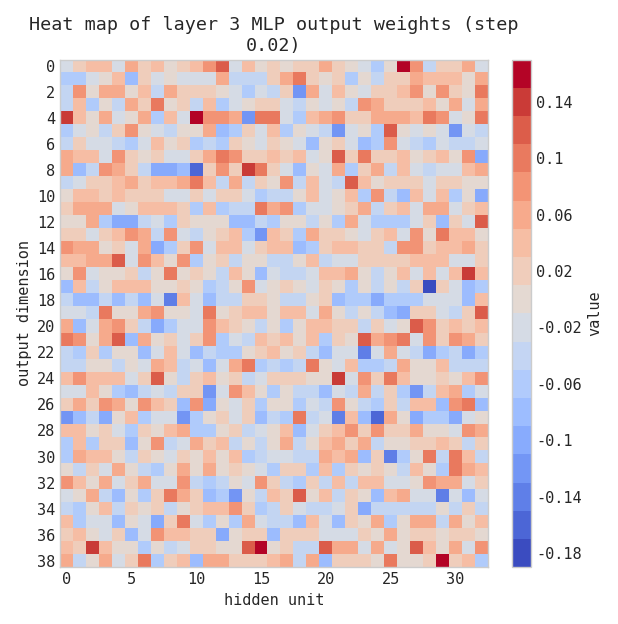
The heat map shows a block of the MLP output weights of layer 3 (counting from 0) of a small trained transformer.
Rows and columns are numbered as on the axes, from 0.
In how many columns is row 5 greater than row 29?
10
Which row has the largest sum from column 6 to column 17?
4
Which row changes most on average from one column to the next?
27
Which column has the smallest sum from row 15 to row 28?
24
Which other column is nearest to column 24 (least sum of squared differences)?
0
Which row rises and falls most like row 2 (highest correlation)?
13
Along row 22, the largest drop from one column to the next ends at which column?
23
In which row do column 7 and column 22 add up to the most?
9
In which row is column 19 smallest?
6
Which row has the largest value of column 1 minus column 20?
21
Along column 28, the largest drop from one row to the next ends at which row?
17
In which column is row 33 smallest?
29
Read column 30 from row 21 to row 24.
0.08 -0.04 -0.04 0
